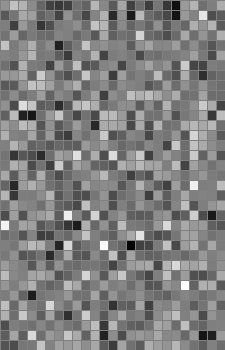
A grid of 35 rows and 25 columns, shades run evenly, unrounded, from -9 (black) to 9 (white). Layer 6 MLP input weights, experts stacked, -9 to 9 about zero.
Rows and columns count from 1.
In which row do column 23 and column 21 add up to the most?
29
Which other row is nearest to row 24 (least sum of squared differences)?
4
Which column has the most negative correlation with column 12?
15
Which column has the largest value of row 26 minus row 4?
13
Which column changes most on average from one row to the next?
10
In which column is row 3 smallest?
5
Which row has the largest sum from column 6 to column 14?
16
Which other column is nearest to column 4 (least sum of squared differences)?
3
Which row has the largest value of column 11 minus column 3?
22
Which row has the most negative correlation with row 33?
14
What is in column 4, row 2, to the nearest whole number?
2
